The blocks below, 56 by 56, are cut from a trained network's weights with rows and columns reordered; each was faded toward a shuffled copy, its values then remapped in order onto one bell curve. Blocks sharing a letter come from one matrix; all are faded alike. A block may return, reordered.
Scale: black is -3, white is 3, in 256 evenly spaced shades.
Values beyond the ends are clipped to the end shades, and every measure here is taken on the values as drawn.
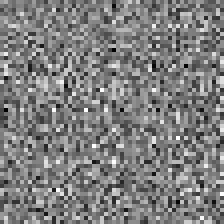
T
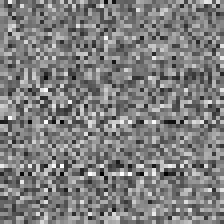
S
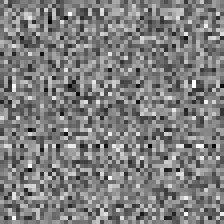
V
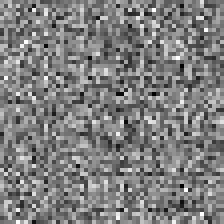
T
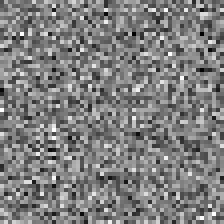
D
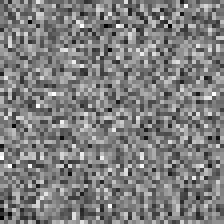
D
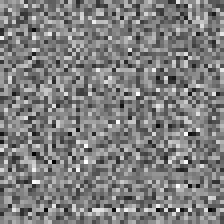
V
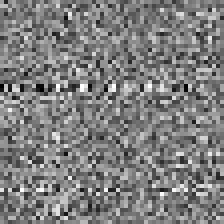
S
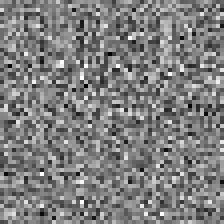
D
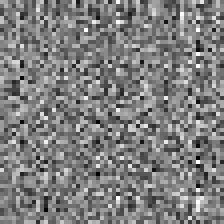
T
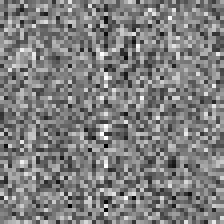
T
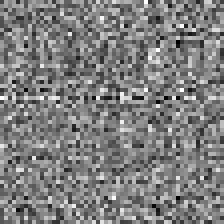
V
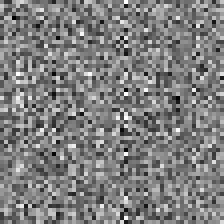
T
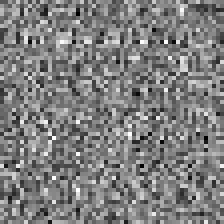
V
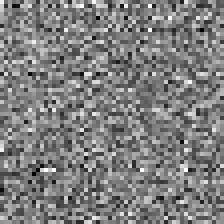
V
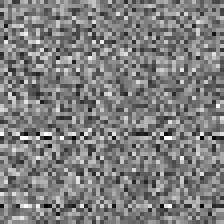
S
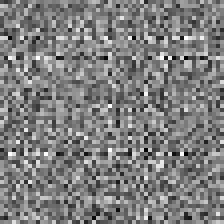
S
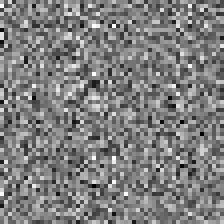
T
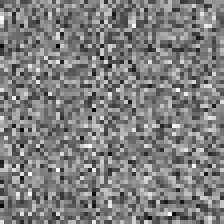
T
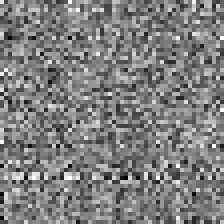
V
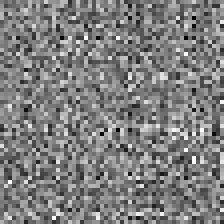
T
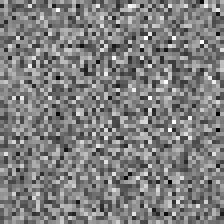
D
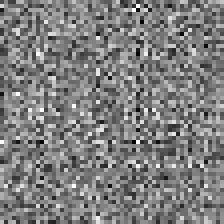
S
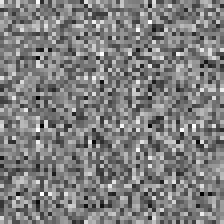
T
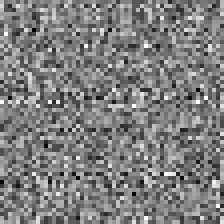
V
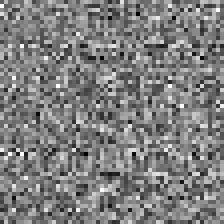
V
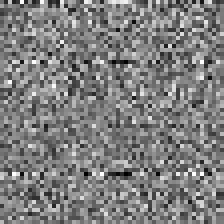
S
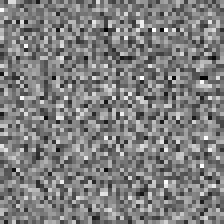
S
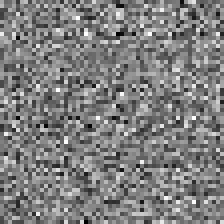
S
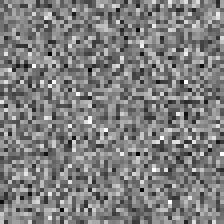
D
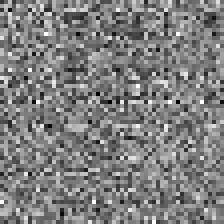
V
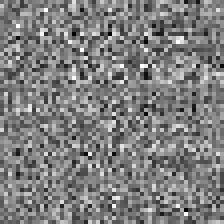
S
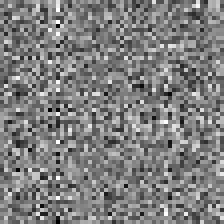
T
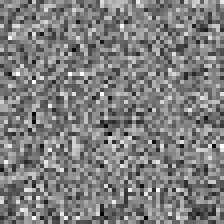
D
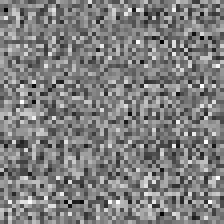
V
